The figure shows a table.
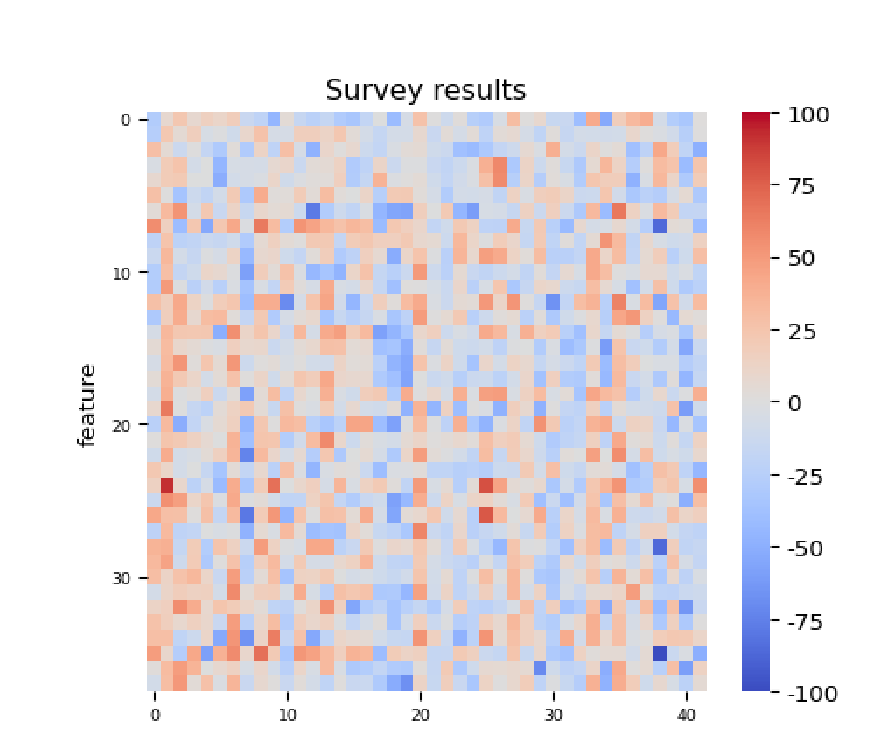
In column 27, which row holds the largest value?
12
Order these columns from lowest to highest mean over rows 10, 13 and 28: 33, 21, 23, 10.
21, 10, 23, 33
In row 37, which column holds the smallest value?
19
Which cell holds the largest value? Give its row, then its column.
24, 1
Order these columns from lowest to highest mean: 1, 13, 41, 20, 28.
41, 28, 13, 20, 1
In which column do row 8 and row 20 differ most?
18
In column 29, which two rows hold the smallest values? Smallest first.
36, 19
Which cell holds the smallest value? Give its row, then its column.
35, 38
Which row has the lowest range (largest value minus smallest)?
1
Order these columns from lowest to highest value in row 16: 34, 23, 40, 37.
34, 40, 23, 37
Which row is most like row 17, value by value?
15
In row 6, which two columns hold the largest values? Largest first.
35, 2
